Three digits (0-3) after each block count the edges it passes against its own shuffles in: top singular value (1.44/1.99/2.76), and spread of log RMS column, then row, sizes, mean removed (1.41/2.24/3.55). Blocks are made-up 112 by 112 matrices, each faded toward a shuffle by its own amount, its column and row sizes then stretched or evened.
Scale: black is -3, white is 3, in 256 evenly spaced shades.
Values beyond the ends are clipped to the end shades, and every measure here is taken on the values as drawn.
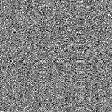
2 0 1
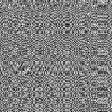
3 0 2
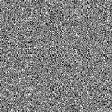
2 1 0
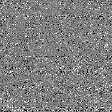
1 1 2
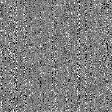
0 3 0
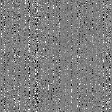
0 3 1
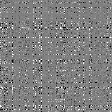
1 3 3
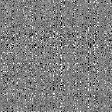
0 3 2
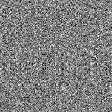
2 0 1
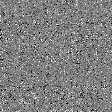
0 1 1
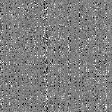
0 3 2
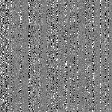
2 3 0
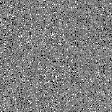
1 2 1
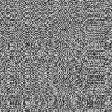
3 1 0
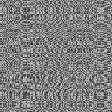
3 1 1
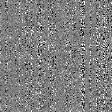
1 3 0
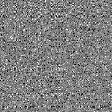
2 1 1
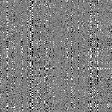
3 3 1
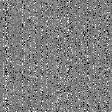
0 3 0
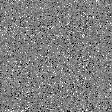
0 1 1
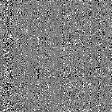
0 3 2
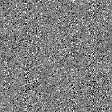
2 2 0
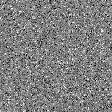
1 0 0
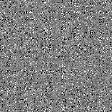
0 2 2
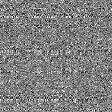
2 0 2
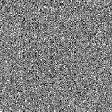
2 1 0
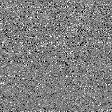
1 0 2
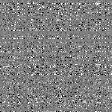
1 2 3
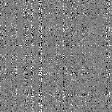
1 3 2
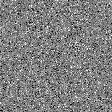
1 0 0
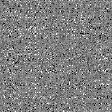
1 2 2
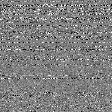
0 0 3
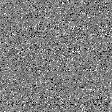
0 0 2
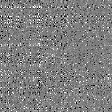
2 2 2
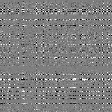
3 2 3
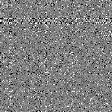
2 1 2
